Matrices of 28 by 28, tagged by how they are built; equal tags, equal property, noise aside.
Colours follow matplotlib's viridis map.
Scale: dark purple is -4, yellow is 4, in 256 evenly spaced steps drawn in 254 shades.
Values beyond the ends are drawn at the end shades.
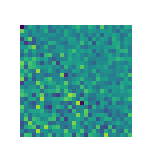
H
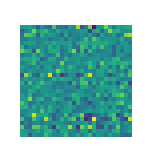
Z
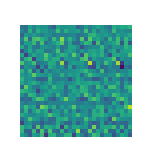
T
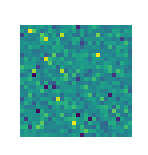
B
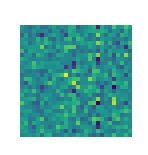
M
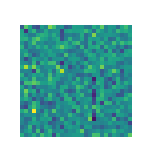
M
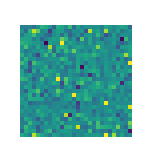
B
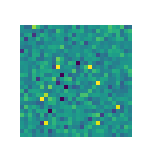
B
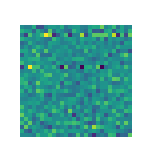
Z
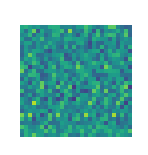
T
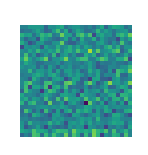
T
